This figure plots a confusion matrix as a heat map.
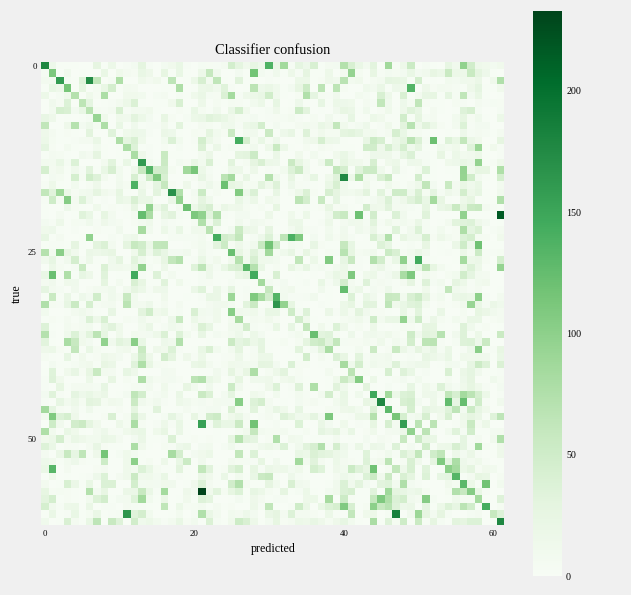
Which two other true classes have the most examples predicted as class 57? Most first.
32, 44
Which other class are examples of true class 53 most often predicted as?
12
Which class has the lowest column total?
60
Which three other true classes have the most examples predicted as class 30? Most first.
0, 24, 25
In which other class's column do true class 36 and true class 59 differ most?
40
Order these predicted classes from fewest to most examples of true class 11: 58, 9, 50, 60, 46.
9, 60, 50, 46, 58
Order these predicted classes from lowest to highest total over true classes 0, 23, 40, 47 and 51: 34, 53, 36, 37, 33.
53, 37, 36, 34, 33
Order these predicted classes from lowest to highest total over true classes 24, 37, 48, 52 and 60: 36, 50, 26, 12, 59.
59, 36, 26, 50, 12
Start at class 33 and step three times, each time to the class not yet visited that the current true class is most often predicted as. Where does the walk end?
6
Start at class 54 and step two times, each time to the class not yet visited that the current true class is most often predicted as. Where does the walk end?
28
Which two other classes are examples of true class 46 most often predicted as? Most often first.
0, 55
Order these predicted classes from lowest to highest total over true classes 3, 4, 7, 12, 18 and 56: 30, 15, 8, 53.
15, 53, 30, 8
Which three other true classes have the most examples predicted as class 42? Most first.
20, 15, 40
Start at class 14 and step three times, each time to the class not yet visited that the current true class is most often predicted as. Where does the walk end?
44
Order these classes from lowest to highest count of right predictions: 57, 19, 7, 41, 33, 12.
33, 41, 12, 7, 57, 19
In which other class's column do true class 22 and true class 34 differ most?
48
